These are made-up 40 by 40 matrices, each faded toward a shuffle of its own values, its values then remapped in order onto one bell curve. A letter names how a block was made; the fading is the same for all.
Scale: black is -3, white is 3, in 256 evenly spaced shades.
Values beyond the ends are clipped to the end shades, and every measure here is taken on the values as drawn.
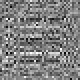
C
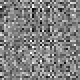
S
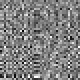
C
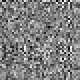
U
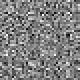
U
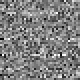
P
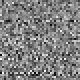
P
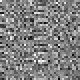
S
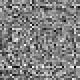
U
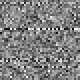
P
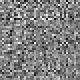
U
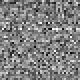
P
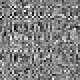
S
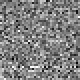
P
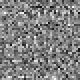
P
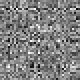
U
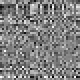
C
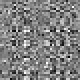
C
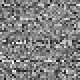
P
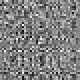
S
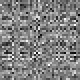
S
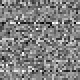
P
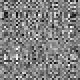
S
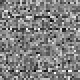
P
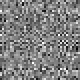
S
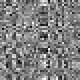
S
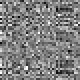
S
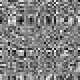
C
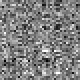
U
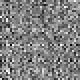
U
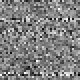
P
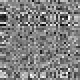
C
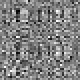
C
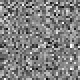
U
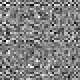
C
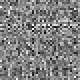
U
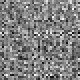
U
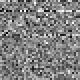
P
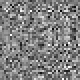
U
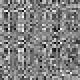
S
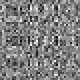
S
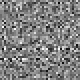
U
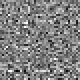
U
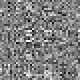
U
